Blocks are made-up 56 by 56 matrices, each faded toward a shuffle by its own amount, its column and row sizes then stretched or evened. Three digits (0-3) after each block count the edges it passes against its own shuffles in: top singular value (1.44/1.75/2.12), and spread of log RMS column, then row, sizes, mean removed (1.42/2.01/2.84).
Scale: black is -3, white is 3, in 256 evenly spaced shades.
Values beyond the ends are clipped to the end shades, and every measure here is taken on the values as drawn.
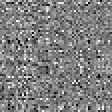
2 2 1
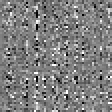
0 3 2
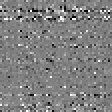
2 1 3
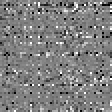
2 2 3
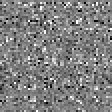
0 1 2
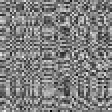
3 1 0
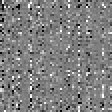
0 3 1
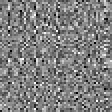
3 2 0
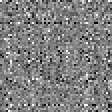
2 2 2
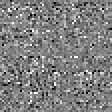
0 1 2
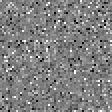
0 0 1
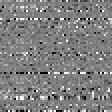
3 0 3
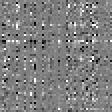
2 3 2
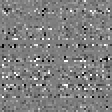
1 1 3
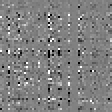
2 3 2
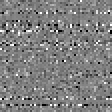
2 0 3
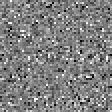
0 0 1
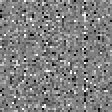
0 2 0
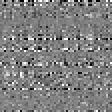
3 1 3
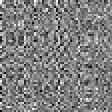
3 2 0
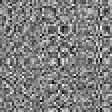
3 2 0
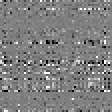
3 2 3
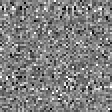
2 0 1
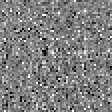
1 1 1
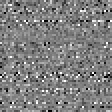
0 0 3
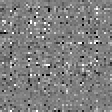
0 2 2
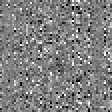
0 3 0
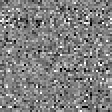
0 1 2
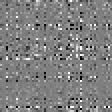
3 3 3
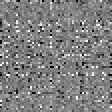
0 2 3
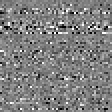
2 0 3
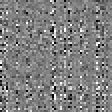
2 3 2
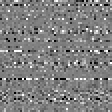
3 0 3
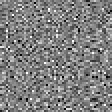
3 0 1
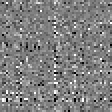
2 2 2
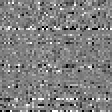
2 1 3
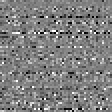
2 0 3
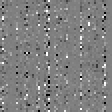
0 3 0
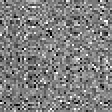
3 0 1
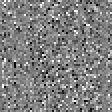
0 2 0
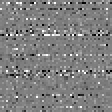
1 1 3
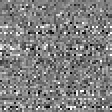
2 0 3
